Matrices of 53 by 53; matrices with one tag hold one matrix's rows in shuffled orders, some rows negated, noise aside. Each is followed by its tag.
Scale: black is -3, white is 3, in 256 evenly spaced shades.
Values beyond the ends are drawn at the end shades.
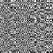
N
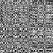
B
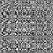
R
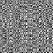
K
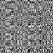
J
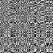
N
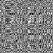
J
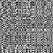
R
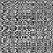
R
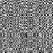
K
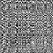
R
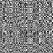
K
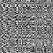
R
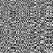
N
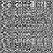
R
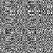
J
